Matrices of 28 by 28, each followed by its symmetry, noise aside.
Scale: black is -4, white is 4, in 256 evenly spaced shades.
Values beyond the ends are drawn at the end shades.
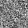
antisymmetric.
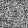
mirrored top to bottom.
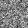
symmetric across the other diagonal.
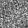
symmetric.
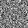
mirrored left to right.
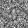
same after a half turn.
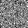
mirrored top to bottom.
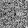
mirrored top to bottom.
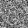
antisymmetric.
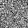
symmetric.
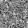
symmetric across the other diagonal.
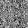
mirrored top to bottom.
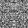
mirrored left to right.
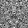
mirrored left to right.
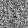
same after a half turn.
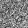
symmetric.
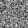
antisymmetric.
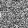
antisymmetric.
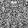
mirrored left to right.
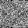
mirrored top to bottom.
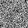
symmetric.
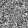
symmetric.
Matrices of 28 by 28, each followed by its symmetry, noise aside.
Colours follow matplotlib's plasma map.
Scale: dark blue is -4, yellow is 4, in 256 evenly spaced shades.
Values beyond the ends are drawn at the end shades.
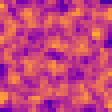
same after a half turn.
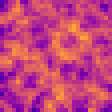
symmetric across the other diagonal.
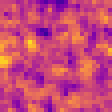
antisymmetric.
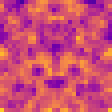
mirrored left to right.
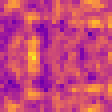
mirrored top to bottom.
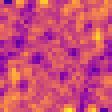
same after a half turn.
